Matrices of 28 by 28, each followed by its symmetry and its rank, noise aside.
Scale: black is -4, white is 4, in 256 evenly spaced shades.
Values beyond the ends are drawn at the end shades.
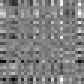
antisymmetric, rank two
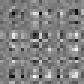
symmetric, rank two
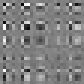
symmetric, rank one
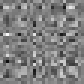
no symmetry, rank two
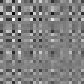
symmetric, rank one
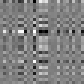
no symmetry, rank one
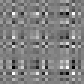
symmetric, rank one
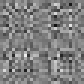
antisymmetric, rank two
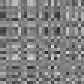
antisymmetric, rank two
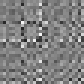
symmetric, rank two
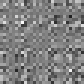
symmetric, rank three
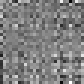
no symmetry, rank three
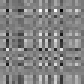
no symmetry, rank one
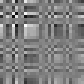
symmetric, rank one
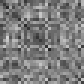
symmetric, rank three
